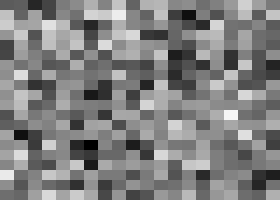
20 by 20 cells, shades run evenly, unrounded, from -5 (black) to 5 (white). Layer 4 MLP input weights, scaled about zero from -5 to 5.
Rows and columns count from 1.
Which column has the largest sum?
12
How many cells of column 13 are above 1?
4
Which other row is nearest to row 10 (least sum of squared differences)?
11
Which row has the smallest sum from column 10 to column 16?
7
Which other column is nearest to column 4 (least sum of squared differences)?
5
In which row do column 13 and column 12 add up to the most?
16
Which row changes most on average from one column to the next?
2
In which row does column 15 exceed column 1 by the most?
6
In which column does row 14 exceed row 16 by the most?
18
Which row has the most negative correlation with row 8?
13
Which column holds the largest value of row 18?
1
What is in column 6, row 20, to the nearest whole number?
3
